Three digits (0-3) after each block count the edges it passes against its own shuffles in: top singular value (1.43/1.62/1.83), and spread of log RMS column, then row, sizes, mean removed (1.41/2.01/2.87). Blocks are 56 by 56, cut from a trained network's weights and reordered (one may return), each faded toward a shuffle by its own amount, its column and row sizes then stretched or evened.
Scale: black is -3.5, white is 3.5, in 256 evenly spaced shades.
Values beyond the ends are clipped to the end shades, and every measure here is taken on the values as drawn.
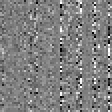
3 3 0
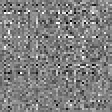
3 2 2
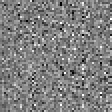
0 2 0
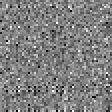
3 1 1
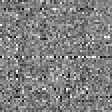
1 1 2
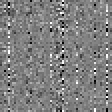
3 3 1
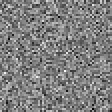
2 0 0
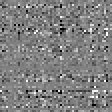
0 2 3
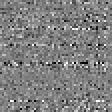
0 1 3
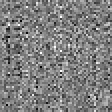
2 2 0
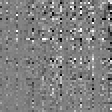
1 3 2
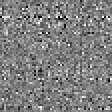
2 1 2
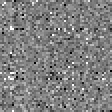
2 1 1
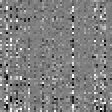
2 3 2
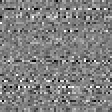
3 0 3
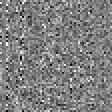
1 2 0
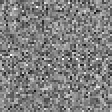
2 0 1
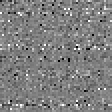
0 1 2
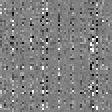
2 3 2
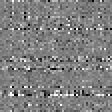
3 1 3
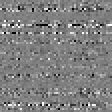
1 1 3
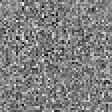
0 1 0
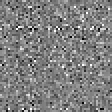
1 1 2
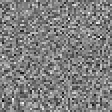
2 0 0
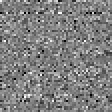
0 1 2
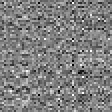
3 2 2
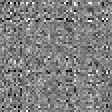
3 2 2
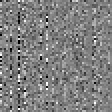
1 3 0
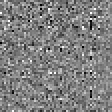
1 2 1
